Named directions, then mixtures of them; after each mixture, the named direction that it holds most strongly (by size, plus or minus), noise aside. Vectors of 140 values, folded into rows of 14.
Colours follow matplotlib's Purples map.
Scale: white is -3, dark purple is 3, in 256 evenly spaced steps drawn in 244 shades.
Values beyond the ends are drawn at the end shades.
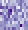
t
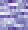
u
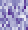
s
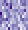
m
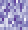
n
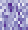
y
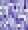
s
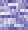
u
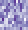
n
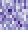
t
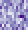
s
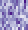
s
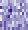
t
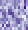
s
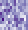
n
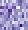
t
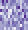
t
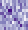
t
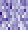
m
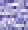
u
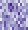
y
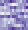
u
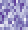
n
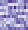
u
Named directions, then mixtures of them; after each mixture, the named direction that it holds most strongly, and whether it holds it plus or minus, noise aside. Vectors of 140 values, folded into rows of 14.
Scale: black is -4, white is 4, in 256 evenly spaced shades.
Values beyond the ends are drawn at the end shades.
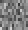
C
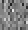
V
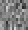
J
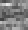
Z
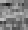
Z, minus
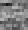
Z, minus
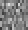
C, minus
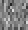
V, plus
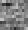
Z, minus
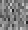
V, minus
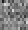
V, plus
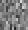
J, minus
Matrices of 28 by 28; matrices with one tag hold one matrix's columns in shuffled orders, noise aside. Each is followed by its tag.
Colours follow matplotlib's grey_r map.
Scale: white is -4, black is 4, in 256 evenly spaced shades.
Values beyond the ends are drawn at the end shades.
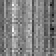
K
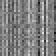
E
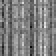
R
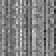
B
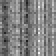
E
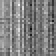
K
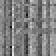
R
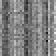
E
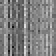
R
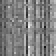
R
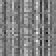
E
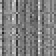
E
